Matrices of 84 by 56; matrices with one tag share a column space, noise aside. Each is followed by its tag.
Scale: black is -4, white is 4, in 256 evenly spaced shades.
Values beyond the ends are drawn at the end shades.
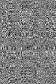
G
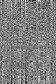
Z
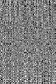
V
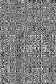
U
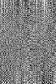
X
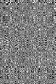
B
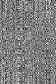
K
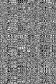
U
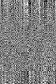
X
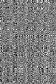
U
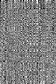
Z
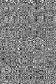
B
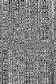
K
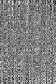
V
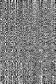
Z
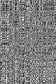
V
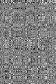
B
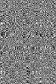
G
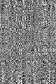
V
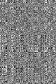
U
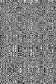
U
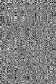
B
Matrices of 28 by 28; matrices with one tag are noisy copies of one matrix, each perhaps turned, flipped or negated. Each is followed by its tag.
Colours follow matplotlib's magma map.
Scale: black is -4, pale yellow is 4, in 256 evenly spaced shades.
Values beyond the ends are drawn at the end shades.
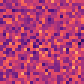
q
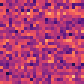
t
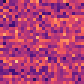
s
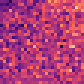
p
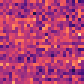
s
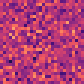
q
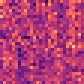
s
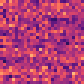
s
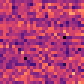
s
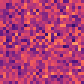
q
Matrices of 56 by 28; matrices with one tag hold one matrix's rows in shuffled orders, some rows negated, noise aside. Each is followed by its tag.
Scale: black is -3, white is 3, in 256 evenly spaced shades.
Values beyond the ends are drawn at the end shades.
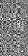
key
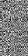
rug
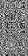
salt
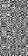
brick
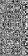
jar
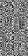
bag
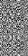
key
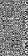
jar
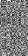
brick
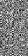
bag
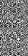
key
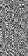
bag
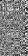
jar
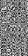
brick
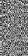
rug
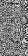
jar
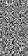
bag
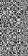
key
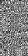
rug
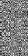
rug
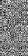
rug
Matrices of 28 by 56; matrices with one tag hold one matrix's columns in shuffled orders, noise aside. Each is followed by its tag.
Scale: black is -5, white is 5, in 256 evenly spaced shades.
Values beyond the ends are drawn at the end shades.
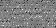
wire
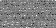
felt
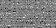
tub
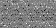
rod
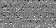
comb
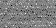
rod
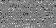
comb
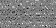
rod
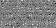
felt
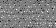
wire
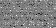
felt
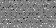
comb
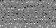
comb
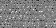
wire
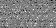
wire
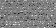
felt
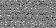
felt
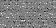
tub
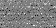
rod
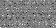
felt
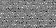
tub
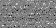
rod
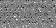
comb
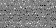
rod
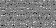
felt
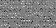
tub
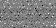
rod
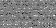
felt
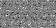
felt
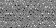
rod
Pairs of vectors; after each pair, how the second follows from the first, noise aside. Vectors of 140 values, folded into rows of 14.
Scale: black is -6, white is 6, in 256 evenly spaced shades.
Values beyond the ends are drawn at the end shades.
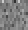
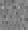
wrapped around, shrunk.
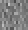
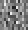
wrapped around, scaled up.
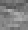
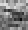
negated, scaled up.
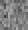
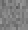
wrapped around, shrunk.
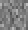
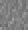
wrapped around, shrunk.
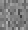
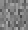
copied.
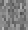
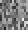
wrapped around, scaled up.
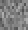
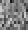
reversed, scaled up.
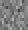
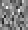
negated, scaled up.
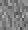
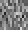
negated, scaled up.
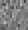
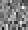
reversed, scaled up.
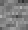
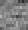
copied.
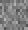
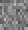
copied.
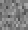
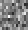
negated, scaled up.
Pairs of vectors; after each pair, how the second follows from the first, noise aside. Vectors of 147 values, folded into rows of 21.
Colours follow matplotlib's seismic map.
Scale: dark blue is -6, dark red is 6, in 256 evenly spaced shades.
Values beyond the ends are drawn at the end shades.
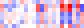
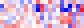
negated.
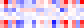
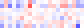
reversed, negated, shrunk.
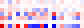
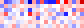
reversed.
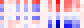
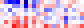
reversed.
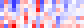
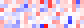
reversed, partly zeroed.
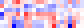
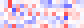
reversed, partly zeroed.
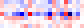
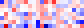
wrapped around.
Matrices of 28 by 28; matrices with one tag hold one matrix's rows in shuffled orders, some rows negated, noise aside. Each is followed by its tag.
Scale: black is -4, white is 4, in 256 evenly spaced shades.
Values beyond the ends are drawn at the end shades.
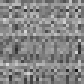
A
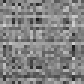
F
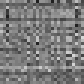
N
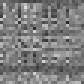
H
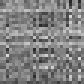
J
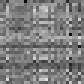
J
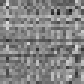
N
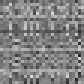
A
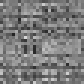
H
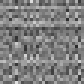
A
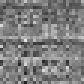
H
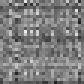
A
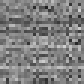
J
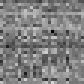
H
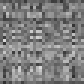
F
